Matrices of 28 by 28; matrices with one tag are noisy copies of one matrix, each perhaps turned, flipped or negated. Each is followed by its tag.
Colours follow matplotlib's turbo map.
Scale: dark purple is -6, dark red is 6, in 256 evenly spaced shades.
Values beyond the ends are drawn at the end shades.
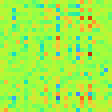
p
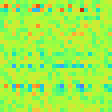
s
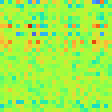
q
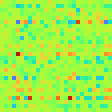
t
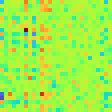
q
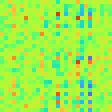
p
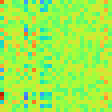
q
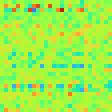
s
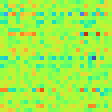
t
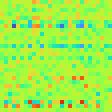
s
